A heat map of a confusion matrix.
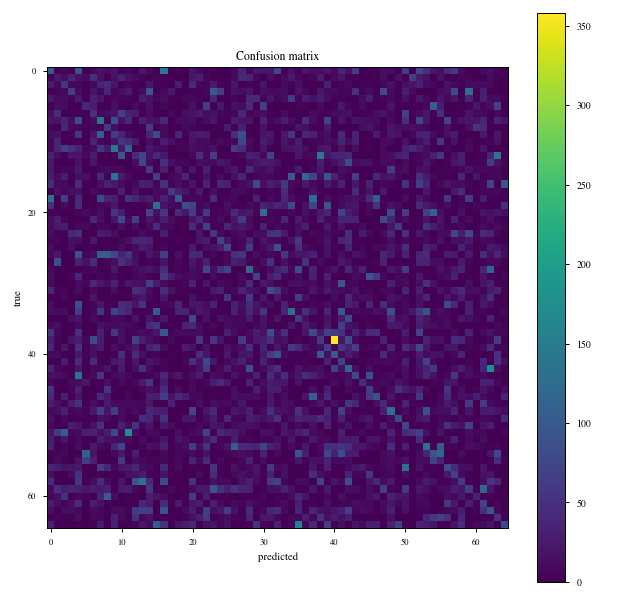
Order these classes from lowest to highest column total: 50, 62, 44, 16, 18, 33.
44, 18, 33, 62, 50, 16
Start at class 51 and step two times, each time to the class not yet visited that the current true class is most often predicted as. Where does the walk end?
9
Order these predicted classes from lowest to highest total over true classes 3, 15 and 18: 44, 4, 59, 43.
44, 4, 43, 59
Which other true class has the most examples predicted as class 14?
3
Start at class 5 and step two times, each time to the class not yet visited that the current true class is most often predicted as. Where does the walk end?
55
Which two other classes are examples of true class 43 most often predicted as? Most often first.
4, 45
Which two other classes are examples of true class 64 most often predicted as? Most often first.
35, 15
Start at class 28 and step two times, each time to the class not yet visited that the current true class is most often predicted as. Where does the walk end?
16
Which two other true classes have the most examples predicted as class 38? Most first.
12, 40
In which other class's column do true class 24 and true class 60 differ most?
8
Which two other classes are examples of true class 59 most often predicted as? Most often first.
61, 23
